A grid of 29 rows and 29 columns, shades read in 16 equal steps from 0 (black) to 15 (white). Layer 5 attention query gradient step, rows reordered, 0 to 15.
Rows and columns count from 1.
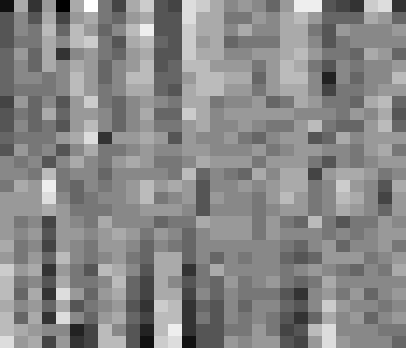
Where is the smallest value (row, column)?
1, 5
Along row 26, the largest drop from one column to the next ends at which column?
14
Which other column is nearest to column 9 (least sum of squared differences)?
3
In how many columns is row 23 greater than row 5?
9
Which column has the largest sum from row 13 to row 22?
25
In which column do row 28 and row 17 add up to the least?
6
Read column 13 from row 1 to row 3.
4 5 5
